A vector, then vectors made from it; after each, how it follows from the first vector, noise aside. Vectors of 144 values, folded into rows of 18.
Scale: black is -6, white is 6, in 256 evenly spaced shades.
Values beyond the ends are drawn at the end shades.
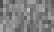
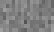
reversed, negated, shrunk.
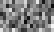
reversed, negated, scaled up.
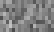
wrapped around, negated.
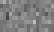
wrapped around, partly zeroed.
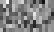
wrapped around, scaled up.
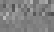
wrapped around, partly zeroed.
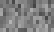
wrapped around, negated.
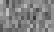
wrapped around, negated.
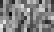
scaled up.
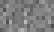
reversed, partly zeroed.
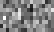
wrapped around, scaled up.
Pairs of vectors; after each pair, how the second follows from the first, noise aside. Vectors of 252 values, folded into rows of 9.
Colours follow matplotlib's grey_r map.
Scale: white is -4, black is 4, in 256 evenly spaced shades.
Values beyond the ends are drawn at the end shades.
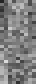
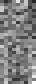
reversed, negated.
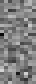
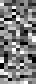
wrapped around, scaled up.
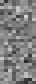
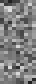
reversed.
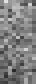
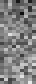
reversed.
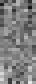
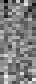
reversed, negated.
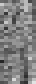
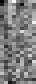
reversed, negated.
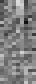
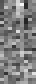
copied.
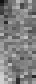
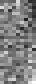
reversed, negated.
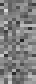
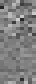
wrapped around, partly zeroed.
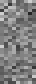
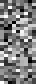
wrapped around, scaled up.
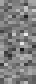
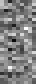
reversed, negated.
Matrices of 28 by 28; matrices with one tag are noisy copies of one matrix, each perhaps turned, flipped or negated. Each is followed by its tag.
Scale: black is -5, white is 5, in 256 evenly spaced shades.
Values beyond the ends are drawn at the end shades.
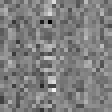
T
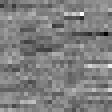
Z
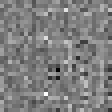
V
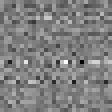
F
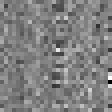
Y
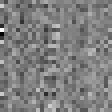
Y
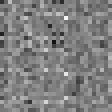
V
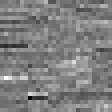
Z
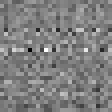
F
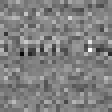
T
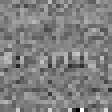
Y
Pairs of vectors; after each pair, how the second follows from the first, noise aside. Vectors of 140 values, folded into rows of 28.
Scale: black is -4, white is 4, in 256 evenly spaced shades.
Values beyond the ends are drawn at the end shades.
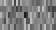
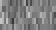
reversed, negated, partly zeroed.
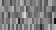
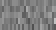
negated, shrunk.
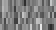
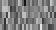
copied.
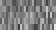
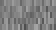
negated, shrunk.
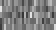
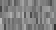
negated, shrunk.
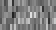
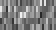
reversed.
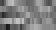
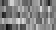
copied.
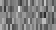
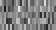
copied.
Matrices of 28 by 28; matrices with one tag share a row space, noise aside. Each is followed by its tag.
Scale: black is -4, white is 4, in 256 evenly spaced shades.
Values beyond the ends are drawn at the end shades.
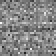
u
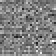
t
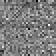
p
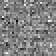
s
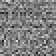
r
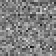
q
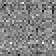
p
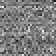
p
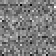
r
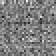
p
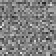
r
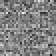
s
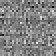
p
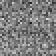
r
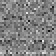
p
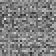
r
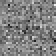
q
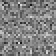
r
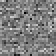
u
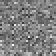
t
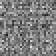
r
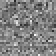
u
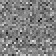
r
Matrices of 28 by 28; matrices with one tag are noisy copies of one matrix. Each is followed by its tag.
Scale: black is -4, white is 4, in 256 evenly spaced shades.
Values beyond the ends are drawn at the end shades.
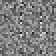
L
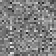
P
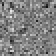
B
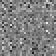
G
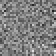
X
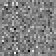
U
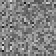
G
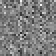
L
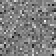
X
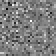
U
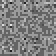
G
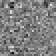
B
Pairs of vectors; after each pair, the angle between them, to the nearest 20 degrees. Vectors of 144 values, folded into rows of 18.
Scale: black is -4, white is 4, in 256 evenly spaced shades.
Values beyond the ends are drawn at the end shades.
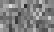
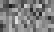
160 degrees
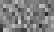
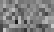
40 degrees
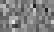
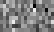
20 degrees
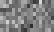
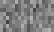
80 degrees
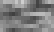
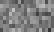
120 degrees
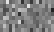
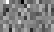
40 degrees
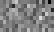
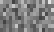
140 degrees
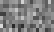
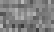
20 degrees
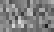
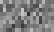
120 degrees
